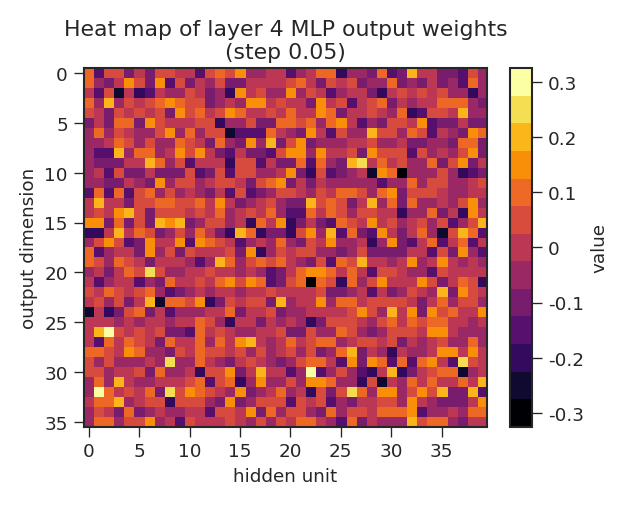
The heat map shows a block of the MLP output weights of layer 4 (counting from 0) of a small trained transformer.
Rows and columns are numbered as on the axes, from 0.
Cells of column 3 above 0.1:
5
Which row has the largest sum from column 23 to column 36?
32
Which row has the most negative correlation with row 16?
19
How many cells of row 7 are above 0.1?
3
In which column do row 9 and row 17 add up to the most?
6
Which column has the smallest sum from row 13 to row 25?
20
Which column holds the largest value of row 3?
2
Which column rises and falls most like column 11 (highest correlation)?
37
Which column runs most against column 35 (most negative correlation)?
24
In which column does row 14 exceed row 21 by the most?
22
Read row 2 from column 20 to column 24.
0.15 -0.05 0.05 0 -0.15
